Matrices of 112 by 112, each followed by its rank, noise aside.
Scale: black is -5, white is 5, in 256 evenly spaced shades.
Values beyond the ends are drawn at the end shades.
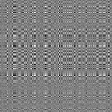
one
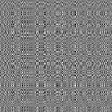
three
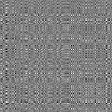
two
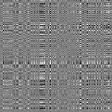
two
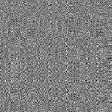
five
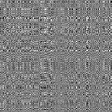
four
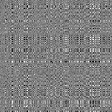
two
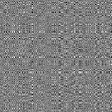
three
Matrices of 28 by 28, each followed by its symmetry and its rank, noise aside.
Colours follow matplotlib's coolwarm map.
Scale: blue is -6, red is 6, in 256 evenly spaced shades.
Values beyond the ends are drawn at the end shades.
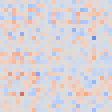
no symmetry, rank six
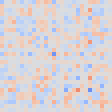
symmetric, rank four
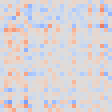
antisymmetric, rank four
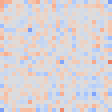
symmetric, rank four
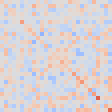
symmetric, rank six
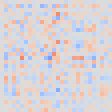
no symmetry, rank four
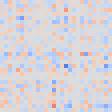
no symmetry, rank four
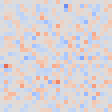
antisymmetric, rank six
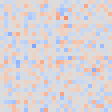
no symmetry, rank eight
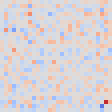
antisymmetric, rank eight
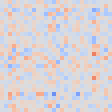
antisymmetric, rank four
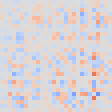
antisymmetric, rank four
